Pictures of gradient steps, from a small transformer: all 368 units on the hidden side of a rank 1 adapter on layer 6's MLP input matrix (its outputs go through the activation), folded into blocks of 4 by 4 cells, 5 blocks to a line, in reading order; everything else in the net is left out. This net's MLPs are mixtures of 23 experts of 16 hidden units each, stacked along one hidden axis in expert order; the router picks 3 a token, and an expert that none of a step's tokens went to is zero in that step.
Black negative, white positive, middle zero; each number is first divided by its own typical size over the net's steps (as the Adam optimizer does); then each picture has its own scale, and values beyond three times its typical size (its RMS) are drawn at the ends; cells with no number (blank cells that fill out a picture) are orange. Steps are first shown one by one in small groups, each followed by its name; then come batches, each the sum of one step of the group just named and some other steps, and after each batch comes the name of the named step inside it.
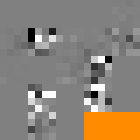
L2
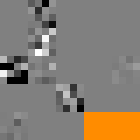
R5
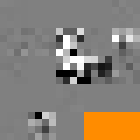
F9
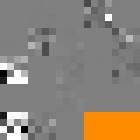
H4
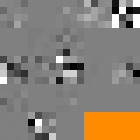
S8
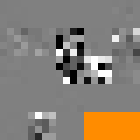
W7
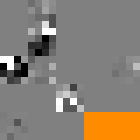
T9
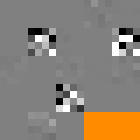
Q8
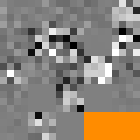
Q8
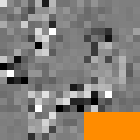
R5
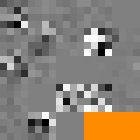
T9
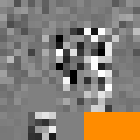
W7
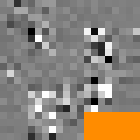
L2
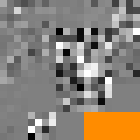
S8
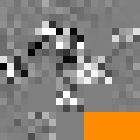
T9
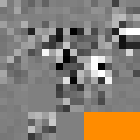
W7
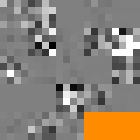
Q8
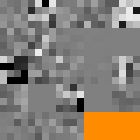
R5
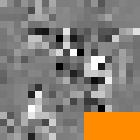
W7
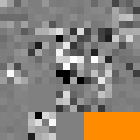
F9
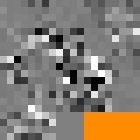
W7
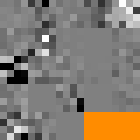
R5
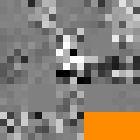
F9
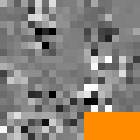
H4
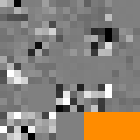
H4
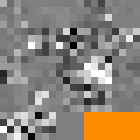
H4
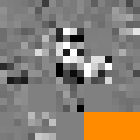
R5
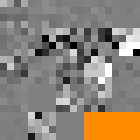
T9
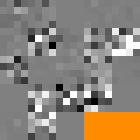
Q8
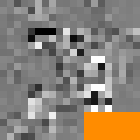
L2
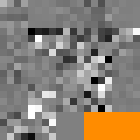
L2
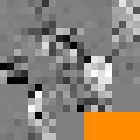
R5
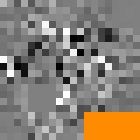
T9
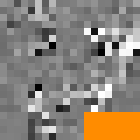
S8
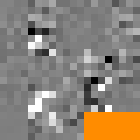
L2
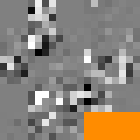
T9
